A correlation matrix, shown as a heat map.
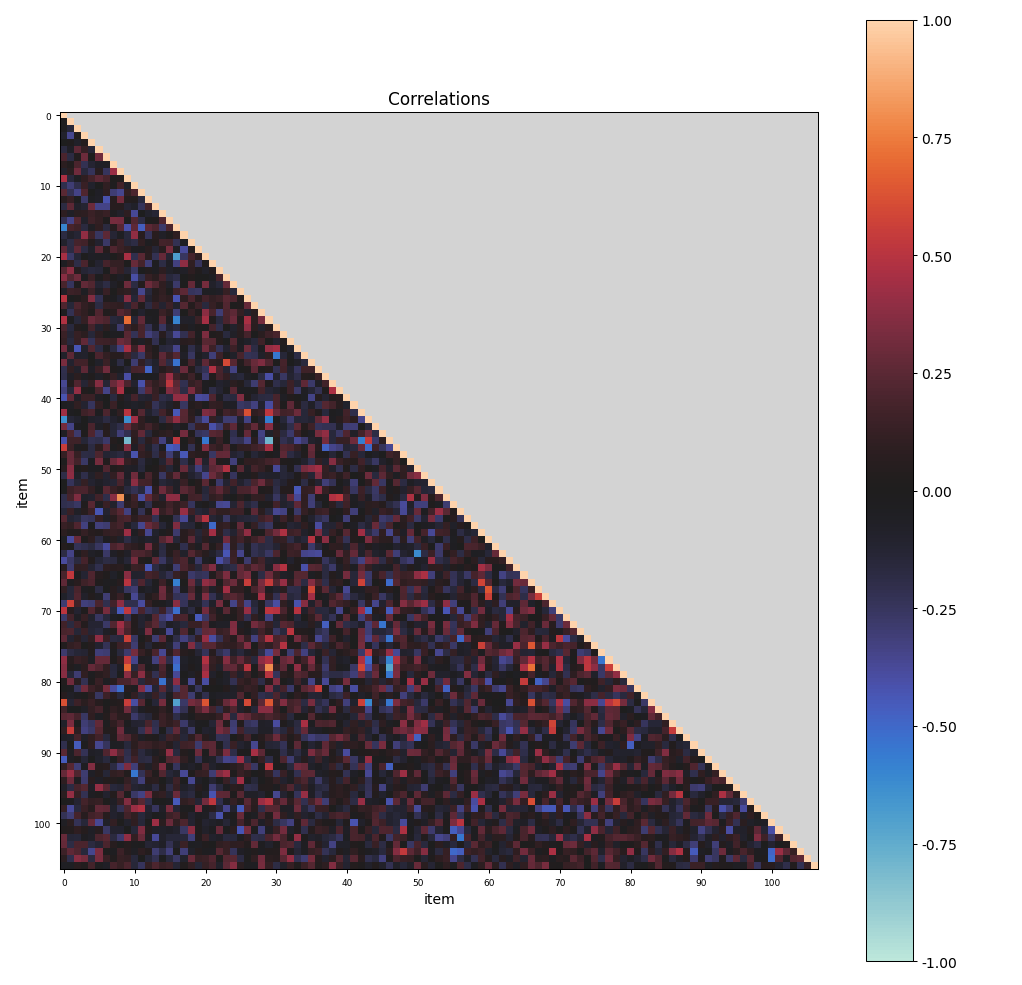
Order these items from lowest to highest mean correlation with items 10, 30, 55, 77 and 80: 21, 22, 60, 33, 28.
22, 60, 28, 21, 33
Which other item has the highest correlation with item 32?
73
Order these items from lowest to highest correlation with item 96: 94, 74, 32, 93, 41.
41, 32, 74, 94, 93
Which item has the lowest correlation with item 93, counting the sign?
10
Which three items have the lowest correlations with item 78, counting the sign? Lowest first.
46, 16, 43
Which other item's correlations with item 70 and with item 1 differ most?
69
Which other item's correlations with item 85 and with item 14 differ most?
80
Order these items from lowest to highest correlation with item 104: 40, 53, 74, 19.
53, 40, 19, 74
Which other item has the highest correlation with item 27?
90
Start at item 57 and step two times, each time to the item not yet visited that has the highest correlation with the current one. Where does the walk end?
83
